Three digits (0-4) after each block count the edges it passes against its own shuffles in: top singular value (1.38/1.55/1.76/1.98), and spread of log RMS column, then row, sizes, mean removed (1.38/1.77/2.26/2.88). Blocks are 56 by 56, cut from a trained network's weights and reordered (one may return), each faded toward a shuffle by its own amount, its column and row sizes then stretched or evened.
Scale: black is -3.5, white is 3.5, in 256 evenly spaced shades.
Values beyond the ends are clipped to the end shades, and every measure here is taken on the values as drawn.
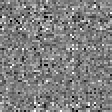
0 1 3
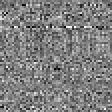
3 0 3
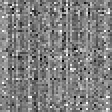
4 1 2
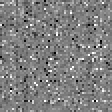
0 1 2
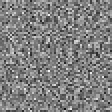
3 1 0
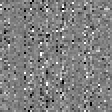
0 4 0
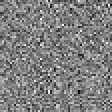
3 2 1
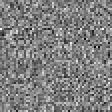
3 1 1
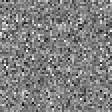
1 2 1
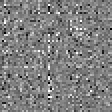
1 3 3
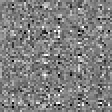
2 3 2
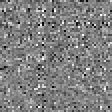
0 2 3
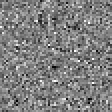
1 1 2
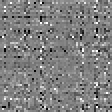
1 2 3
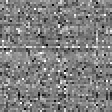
2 2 0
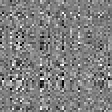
4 4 3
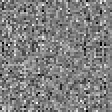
1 3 0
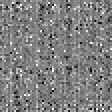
1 2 1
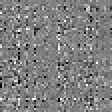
0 4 3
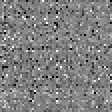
1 1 2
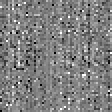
2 2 0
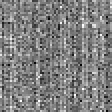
4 1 1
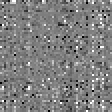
2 2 3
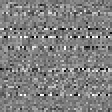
4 0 4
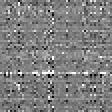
3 3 2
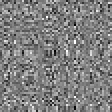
4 4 1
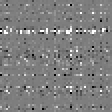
2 3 4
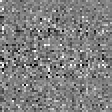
2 2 3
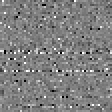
1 0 3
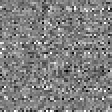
2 1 4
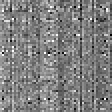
4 2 3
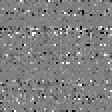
0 0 4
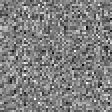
2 1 0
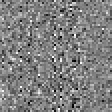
2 3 0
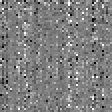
1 3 1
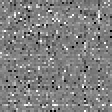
1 1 1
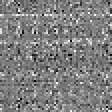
2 2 1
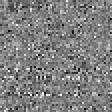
1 1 3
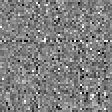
1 2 0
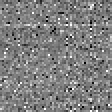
0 1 0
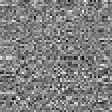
3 1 3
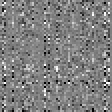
2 4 2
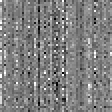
4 4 1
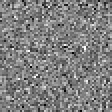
0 0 1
